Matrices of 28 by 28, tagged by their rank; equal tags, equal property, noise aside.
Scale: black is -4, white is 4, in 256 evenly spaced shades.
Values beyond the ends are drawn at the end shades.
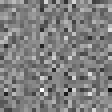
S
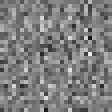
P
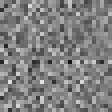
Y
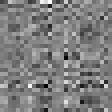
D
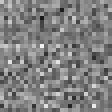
Y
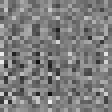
D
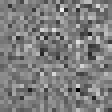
Y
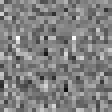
Y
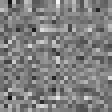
P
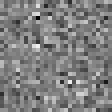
P
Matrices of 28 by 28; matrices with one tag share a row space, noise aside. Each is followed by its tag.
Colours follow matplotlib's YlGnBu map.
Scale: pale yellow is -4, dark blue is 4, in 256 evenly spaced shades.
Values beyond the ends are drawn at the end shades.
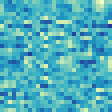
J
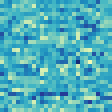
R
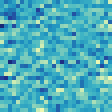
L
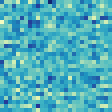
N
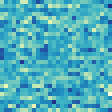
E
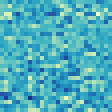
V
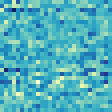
N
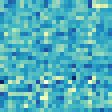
J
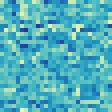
E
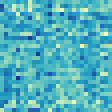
N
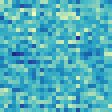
R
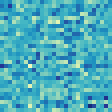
V
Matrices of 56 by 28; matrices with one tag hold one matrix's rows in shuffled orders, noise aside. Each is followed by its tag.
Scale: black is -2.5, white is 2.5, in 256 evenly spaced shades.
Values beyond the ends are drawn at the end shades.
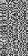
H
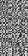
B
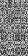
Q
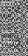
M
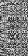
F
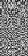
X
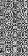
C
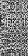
F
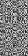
C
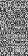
Q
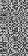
H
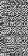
F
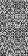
Q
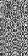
C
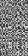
B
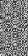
C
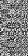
F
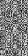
C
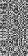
H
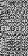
F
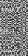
M
